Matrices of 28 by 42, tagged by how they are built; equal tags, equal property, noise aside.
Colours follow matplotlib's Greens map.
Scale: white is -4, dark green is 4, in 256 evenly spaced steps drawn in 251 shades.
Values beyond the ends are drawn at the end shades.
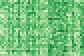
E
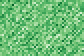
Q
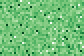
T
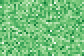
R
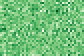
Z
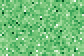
T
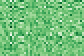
Z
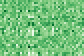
Z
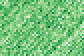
Q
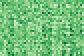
E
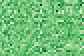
Z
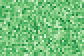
R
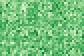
E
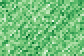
Q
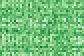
E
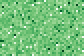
T
